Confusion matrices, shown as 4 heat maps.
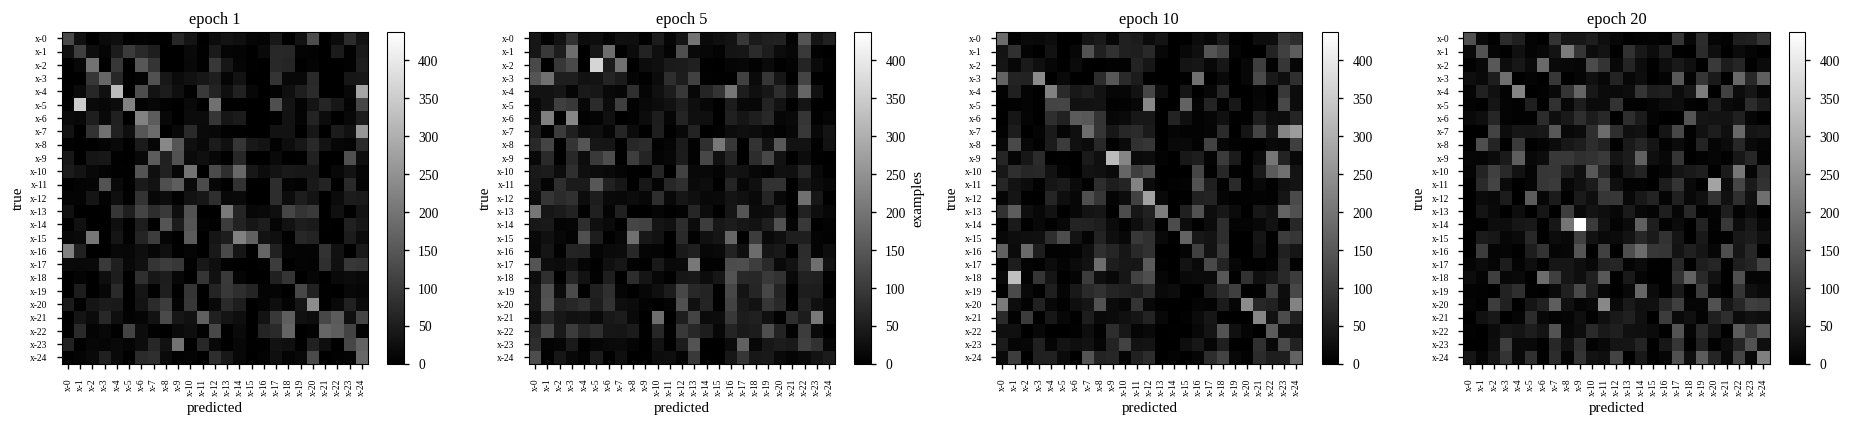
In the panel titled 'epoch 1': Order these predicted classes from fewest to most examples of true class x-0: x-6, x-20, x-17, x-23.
x-6, x-17, x-23, x-20
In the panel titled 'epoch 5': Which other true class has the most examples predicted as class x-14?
x-9
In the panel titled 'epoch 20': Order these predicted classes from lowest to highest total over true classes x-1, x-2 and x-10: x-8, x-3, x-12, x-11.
x-12, x-3, x-11, x-8
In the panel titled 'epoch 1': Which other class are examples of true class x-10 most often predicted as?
x-14
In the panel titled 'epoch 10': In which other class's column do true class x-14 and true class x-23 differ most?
x-10
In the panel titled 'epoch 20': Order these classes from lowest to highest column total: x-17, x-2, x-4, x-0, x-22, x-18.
x-0, x-18, x-4, x-2, x-17, x-22
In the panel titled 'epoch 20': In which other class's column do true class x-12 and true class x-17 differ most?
x-5
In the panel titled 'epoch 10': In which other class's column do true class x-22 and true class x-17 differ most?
x-8
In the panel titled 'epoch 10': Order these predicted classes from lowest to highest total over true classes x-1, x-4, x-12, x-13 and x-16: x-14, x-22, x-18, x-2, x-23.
x-14, x-22, x-2, x-18, x-23
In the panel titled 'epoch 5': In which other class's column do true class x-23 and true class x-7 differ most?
x-17
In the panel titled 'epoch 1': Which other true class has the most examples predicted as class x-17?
x-5
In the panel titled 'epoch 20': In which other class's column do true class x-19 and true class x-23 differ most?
x-14
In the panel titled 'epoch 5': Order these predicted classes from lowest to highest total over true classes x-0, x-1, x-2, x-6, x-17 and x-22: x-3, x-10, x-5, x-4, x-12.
x-4, x-10, x-12, x-5, x-3
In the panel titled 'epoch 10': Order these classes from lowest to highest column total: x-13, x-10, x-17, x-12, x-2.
x-13, x-2, x-17, x-10, x-12
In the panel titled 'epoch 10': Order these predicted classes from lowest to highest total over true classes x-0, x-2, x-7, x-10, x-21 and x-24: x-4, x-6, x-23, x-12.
x-6, x-4, x-12, x-23
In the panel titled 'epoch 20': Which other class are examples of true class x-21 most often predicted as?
x-16
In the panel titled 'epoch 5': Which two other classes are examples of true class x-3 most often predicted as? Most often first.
x-1, x-0
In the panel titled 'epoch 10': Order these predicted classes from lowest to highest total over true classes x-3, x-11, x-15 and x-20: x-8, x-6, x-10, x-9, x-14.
x-14, x-6, x-10, x-9, x-8
